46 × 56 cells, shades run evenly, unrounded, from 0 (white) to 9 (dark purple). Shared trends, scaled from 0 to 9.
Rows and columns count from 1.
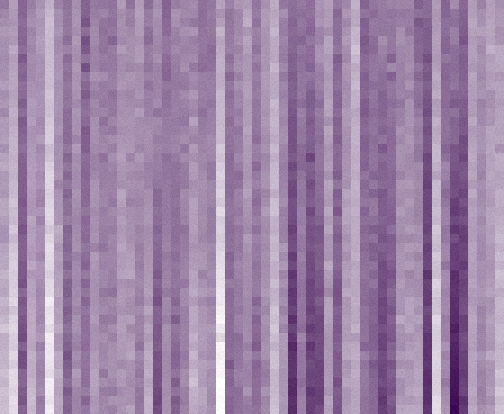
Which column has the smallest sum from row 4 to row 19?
6
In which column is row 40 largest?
51
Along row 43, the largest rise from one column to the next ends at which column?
26
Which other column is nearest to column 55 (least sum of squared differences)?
53
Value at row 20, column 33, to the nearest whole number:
6
